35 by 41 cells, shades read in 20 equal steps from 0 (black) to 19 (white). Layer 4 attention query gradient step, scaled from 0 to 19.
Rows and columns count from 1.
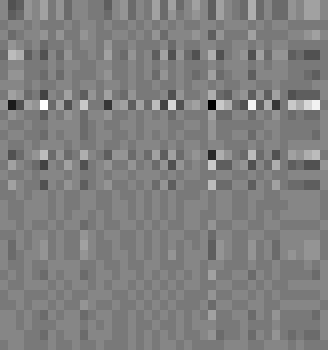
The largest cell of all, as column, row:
6, 11
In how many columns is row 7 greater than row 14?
6
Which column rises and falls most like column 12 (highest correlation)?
26
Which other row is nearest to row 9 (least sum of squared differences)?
33
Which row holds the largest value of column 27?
17
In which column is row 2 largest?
32
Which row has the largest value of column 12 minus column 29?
10
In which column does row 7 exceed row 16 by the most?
27
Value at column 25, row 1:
12
